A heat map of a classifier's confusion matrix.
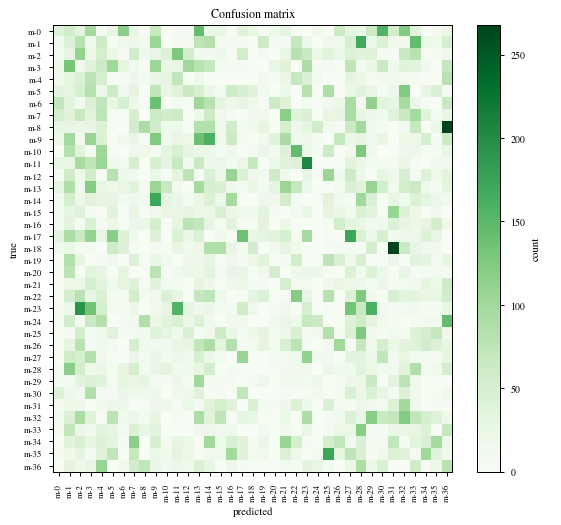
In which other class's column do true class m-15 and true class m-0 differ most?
m-30
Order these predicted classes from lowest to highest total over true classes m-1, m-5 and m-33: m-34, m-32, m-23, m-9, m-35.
m-35, m-34, m-23, m-32, m-9
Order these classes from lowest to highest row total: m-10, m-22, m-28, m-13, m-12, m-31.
m-31, m-28, m-10, m-12, m-22, m-13
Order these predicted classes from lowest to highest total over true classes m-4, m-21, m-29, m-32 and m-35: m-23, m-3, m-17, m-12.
m-12, m-17, m-23, m-3
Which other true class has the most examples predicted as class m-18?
m-11
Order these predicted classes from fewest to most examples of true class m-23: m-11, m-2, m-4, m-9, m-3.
m-9, m-4, m-3, m-11, m-2
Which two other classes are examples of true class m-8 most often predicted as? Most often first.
m-36, m-28
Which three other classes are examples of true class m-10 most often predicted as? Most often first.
m-22, m-28, m-4
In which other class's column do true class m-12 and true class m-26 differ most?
m-25
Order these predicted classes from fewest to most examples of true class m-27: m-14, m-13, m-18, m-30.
m-18, m-14, m-13, m-30
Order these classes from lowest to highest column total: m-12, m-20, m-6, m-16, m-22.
m-20, m-6, m-12, m-16, m-22
